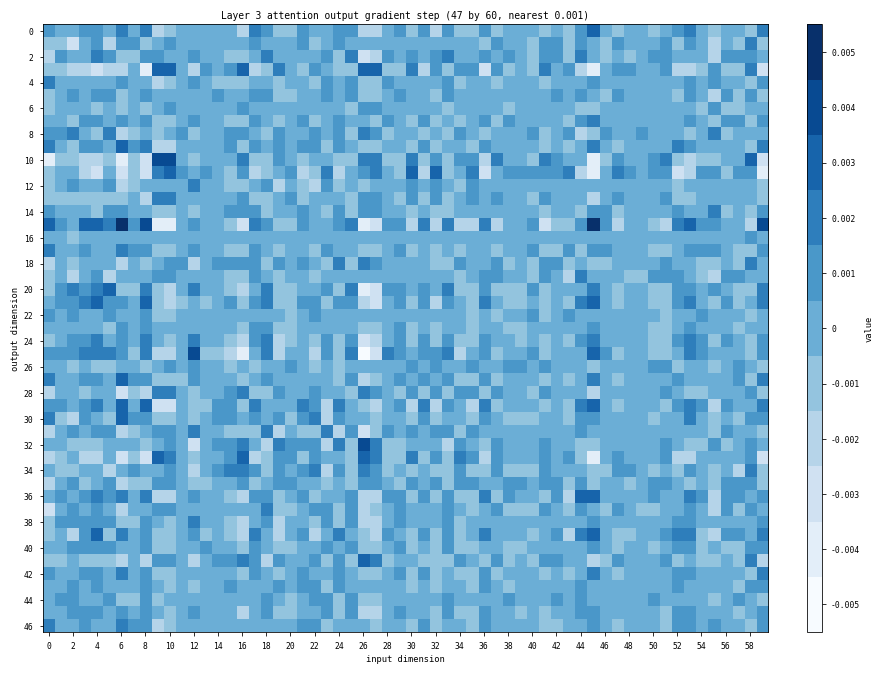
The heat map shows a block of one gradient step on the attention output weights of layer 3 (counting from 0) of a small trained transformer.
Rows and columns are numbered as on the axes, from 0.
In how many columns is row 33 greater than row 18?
22
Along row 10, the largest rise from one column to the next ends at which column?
9
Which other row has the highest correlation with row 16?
1
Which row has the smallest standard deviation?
16
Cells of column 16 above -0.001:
24
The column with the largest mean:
53
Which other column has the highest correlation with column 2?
5
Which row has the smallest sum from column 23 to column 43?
15
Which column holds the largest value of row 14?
55
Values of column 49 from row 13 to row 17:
0 0 0 0 0
